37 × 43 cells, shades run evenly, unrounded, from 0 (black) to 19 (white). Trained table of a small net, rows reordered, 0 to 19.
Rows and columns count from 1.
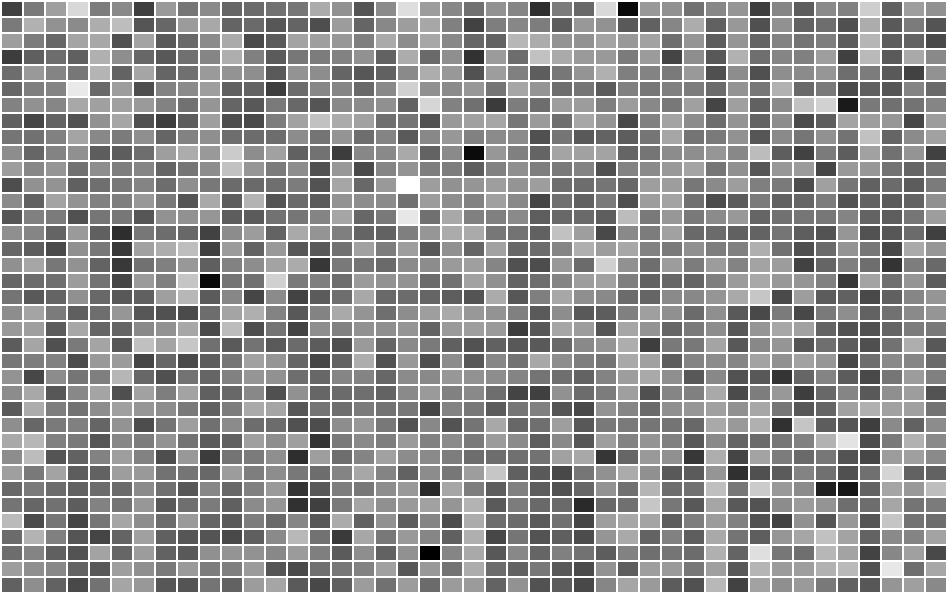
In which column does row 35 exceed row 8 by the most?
35
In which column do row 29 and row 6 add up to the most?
19
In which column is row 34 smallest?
16
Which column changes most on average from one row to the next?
20
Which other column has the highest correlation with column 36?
2
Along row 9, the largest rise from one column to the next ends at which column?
40
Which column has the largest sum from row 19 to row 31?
33
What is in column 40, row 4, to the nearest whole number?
14
